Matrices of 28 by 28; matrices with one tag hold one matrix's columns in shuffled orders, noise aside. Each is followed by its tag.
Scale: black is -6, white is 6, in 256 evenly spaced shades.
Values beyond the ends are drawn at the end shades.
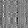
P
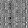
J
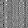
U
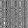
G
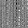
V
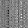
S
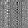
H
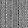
S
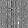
G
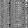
U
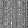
G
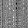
V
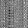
S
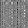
H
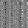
H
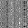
G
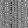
U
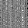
V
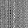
S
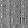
P
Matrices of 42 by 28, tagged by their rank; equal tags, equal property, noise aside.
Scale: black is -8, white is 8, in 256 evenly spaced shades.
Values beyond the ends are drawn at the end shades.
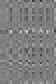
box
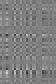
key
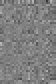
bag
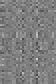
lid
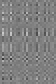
key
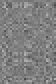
lid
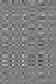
box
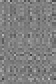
lid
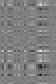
key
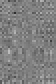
lid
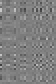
box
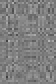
lid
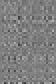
box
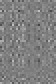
lid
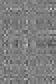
lid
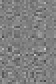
bag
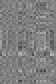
lid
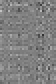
lid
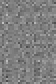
bag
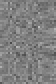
bag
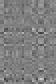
box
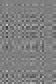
box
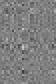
lid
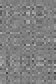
bag
